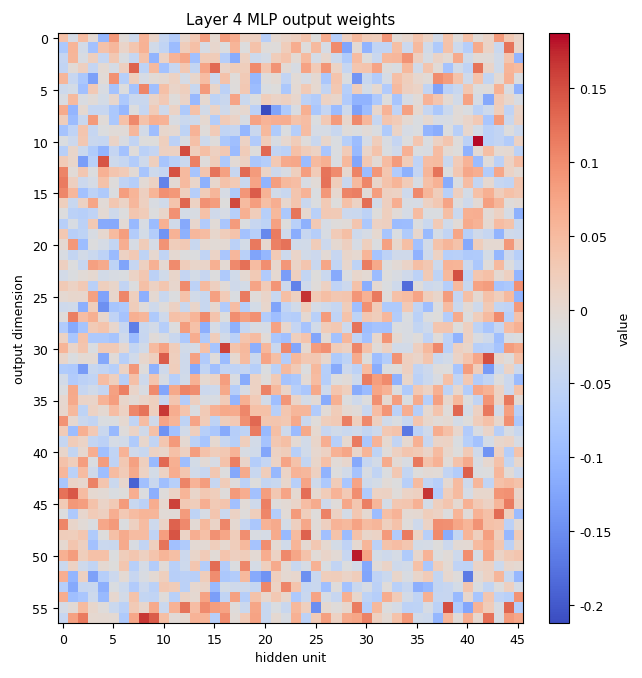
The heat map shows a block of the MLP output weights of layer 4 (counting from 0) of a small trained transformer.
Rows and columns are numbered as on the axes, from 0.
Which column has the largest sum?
11
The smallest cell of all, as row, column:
7, 20
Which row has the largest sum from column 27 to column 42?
47
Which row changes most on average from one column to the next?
48
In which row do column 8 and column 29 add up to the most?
56
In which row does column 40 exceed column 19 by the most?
42
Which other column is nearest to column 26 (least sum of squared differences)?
36
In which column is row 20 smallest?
40
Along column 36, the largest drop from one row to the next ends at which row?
45
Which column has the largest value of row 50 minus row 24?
23
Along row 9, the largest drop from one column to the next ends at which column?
21
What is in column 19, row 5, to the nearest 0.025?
-0.1
